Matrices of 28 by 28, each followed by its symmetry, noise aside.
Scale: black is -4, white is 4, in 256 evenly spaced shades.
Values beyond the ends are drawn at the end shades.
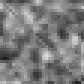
no symmetry.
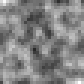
same after a half turn.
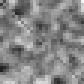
no symmetry.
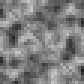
same after a half turn.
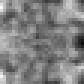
mirrored top to bottom.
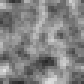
no symmetry.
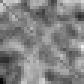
no symmetry.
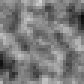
same after a half turn.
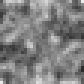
same after a half turn.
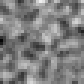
antisymmetric.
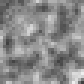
symmetric.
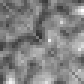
symmetric.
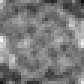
same after a half turn.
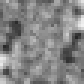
same after a half turn.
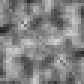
same after a half turn.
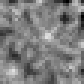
symmetric across the other diagonal.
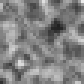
symmetric across the other diagonal.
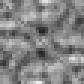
same after a half turn.
